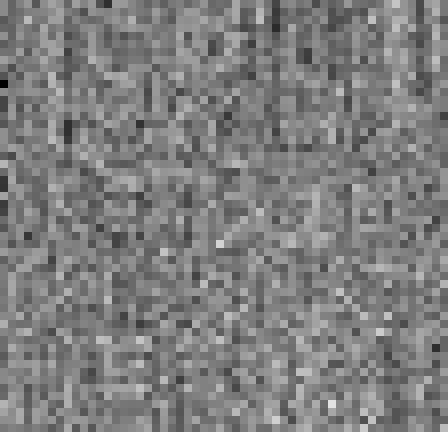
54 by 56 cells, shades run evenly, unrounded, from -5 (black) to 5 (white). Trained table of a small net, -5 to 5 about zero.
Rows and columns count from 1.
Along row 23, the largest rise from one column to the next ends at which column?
2
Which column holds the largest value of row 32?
21
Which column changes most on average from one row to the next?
1
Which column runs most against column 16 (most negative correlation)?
29
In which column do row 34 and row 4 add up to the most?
50
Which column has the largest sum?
40
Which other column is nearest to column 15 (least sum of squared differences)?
16
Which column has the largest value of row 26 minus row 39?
8
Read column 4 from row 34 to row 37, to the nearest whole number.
1 -1 0 -1
